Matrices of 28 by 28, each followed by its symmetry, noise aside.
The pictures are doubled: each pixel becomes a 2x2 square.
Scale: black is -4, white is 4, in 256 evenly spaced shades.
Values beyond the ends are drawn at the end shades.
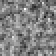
no symmetry.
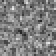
symmetric across the other diagonal.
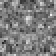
mirrored left to right.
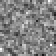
symmetric.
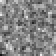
symmetric across the other diagonal.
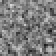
symmetric.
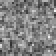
same after a half turn.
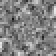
same after a half turn.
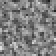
antisymmetric.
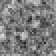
symmetric.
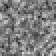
symmetric.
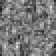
same after a half turn.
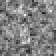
no symmetry.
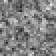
symmetric across the other diagonal.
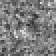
antisymmetric.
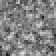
no symmetry.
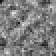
symmetric.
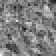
antisymmetric.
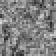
same after a half turn.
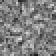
same after a half turn.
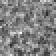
no symmetry.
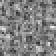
same after a half turn.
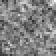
symmetric across the other diagonal.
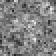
symmetric across the other diagonal.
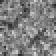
symmetric.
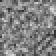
symmetric.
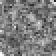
symmetric across the other diagonal.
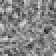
symmetric.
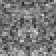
mirrored left to right.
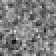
symmetric across the other diagonal.
